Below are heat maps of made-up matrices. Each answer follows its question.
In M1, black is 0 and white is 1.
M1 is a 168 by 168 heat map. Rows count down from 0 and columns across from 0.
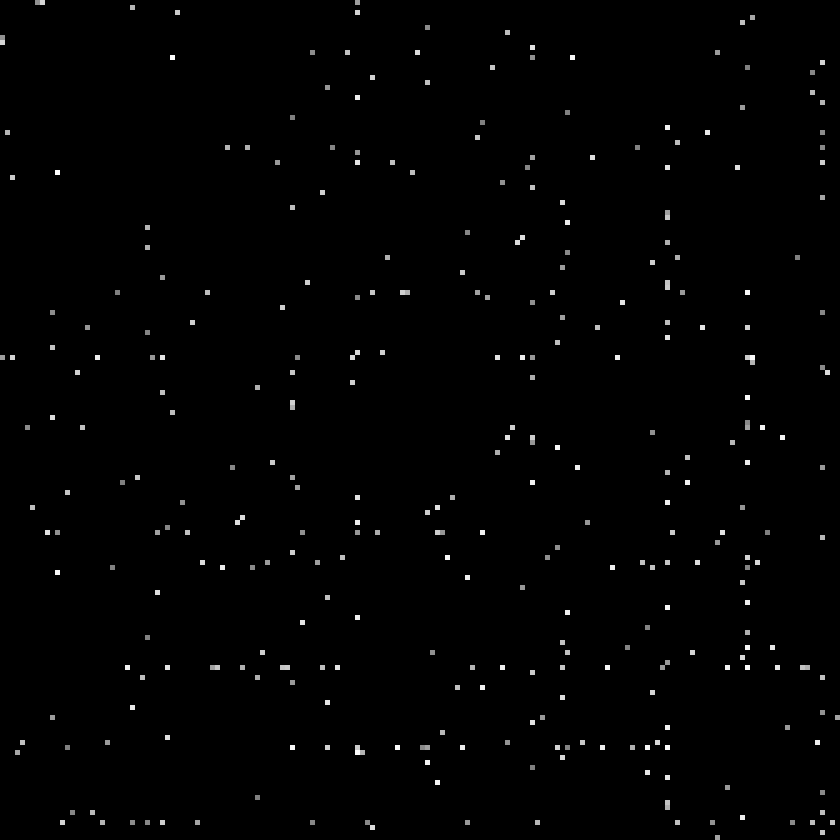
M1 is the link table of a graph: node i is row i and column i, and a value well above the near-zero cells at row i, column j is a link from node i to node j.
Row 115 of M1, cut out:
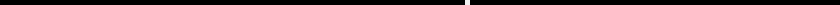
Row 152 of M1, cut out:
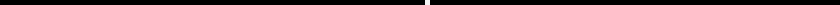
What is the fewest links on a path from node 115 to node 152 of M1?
7
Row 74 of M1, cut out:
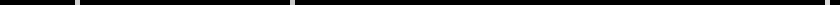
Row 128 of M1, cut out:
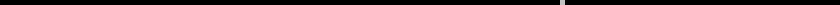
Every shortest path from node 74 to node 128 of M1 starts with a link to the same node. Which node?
node 58
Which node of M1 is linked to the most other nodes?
node 133
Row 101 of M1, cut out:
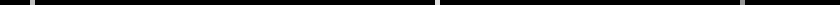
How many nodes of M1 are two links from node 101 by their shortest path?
7
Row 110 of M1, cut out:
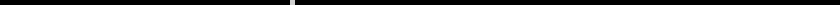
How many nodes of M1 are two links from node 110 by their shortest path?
8
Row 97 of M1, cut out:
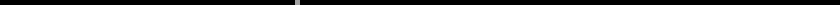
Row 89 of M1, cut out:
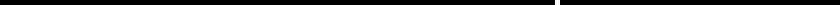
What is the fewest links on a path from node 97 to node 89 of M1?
5
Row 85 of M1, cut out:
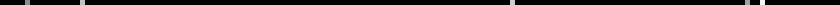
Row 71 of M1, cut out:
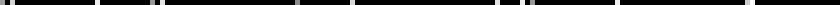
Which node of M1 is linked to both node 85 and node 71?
node 149
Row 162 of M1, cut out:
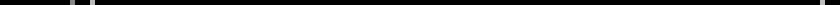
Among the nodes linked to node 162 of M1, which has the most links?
node 164
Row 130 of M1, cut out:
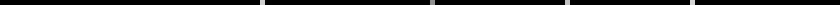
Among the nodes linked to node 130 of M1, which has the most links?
node 113
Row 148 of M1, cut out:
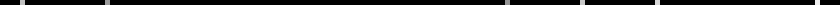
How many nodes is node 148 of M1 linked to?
6
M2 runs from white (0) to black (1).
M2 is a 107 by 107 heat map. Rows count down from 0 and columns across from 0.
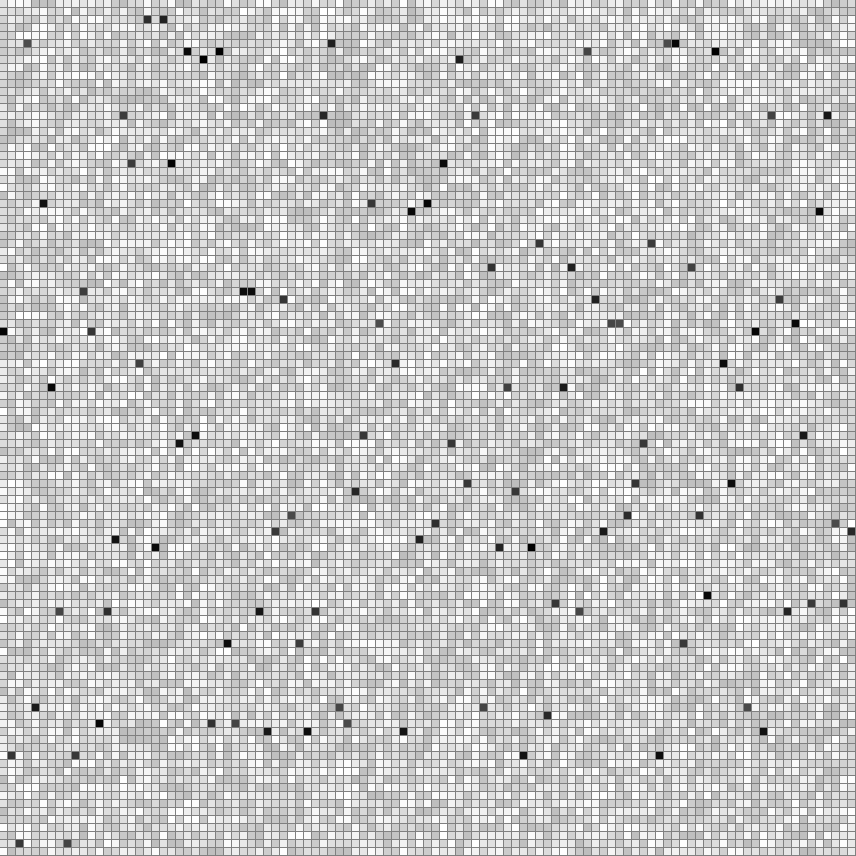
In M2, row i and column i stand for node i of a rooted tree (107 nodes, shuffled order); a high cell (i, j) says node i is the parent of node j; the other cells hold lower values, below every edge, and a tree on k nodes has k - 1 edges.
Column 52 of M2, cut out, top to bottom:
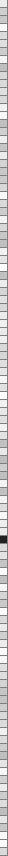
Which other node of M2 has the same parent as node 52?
14
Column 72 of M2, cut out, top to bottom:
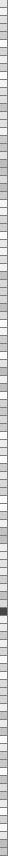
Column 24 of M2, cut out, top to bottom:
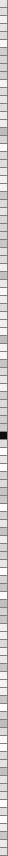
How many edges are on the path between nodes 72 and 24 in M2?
9
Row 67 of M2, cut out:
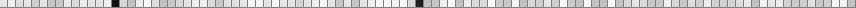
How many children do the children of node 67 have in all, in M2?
5
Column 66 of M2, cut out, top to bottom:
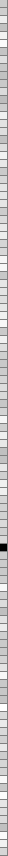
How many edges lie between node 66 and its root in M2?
4
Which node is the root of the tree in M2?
48
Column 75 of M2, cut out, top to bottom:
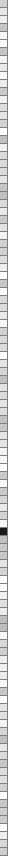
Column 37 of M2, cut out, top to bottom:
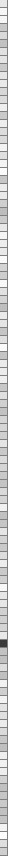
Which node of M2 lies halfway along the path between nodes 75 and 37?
20
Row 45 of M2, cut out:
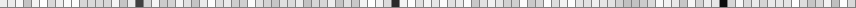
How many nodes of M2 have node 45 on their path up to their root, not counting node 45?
9
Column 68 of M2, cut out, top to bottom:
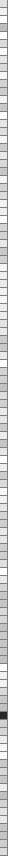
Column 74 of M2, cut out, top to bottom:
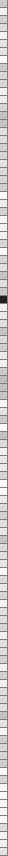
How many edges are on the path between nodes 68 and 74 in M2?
9
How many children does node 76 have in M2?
6
